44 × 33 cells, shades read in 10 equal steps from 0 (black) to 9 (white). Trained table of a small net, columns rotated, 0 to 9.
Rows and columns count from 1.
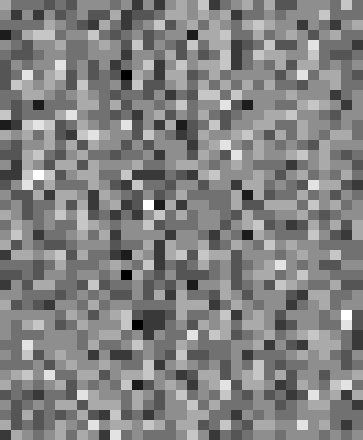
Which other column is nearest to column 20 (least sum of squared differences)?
5
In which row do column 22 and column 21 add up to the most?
15
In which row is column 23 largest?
14
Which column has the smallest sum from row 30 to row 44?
27
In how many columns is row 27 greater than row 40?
15
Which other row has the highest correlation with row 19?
35
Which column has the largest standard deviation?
12
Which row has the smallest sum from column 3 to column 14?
2
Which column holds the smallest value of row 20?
23
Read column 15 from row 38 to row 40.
5 5 3
